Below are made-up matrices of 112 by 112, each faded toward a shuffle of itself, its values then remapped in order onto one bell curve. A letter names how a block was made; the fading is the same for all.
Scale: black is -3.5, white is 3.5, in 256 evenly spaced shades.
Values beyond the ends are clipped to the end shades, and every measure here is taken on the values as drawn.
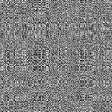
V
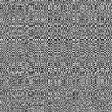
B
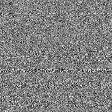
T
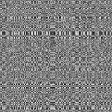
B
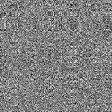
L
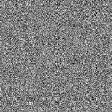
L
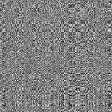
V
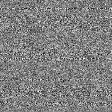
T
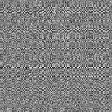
B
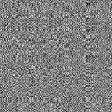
V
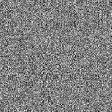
L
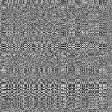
B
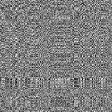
V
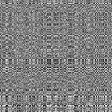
B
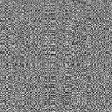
V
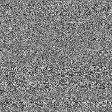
T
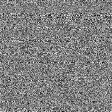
T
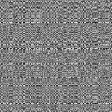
B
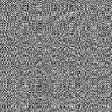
V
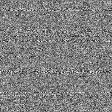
T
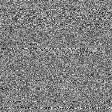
T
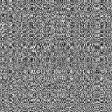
V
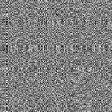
V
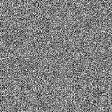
L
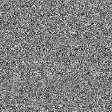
T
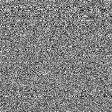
T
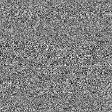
T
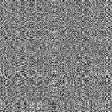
V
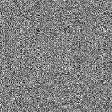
L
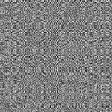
V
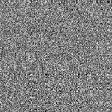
L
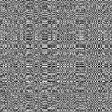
B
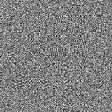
L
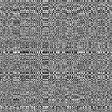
B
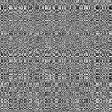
B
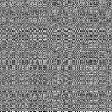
B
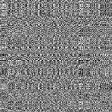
V
